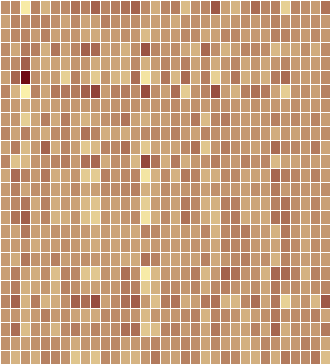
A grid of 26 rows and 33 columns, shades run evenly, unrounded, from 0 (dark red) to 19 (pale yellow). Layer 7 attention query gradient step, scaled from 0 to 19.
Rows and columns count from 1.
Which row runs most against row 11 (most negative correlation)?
4
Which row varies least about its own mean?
8
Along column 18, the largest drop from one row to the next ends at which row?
7
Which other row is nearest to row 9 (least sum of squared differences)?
23
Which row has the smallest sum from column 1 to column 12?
22
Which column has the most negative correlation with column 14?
16
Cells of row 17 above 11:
25
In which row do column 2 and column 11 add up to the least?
13
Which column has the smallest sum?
28
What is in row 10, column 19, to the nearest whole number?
12
